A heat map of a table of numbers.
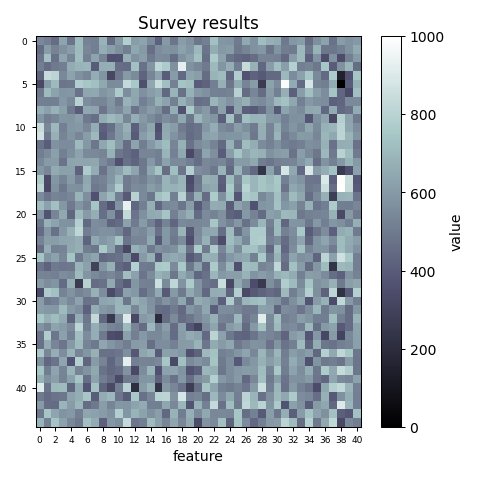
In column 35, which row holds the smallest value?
40
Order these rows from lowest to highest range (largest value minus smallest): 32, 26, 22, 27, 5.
27, 22, 26, 32, 5
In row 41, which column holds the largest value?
18
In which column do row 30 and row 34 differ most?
38
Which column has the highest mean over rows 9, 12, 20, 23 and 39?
5
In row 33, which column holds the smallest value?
20
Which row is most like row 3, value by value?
41
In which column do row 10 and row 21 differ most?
0
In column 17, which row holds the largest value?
28
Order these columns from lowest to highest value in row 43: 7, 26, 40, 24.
26, 24, 7, 40
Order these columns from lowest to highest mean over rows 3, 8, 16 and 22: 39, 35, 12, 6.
35, 12, 6, 39
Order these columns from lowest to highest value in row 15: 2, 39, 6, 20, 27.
39, 27, 20, 2, 6
